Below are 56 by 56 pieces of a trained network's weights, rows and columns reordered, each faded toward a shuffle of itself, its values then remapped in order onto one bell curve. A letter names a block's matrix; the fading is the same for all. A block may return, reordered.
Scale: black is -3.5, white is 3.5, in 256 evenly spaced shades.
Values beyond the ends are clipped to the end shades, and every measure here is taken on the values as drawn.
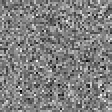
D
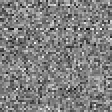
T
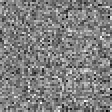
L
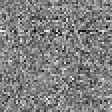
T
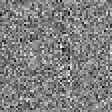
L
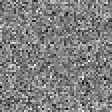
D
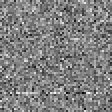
T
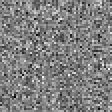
L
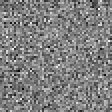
T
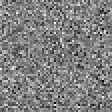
D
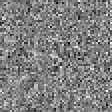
T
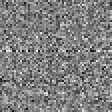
T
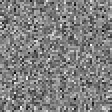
D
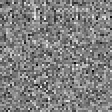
D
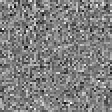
D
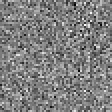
D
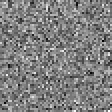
L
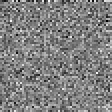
T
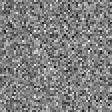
L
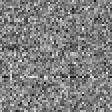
T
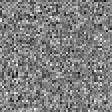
L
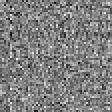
L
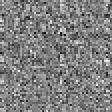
L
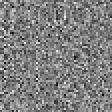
L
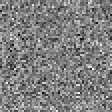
D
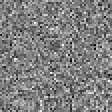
L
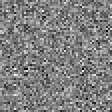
D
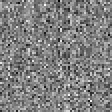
L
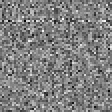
T
